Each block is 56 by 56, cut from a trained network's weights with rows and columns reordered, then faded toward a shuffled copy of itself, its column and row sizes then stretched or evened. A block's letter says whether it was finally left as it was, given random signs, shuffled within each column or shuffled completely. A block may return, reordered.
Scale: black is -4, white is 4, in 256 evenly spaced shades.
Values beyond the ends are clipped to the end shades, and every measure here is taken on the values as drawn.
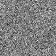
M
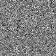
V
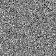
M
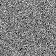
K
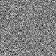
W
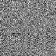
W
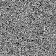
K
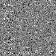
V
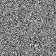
V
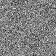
K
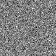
M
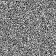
K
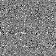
V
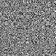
W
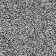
M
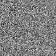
V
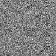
W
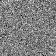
K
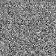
V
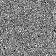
K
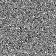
K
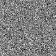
V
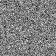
K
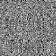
W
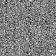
M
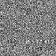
W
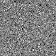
M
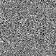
V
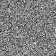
M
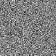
W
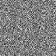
W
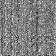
W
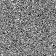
K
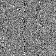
M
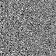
M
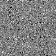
V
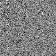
M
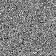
K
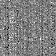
W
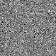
V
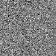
V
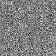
W
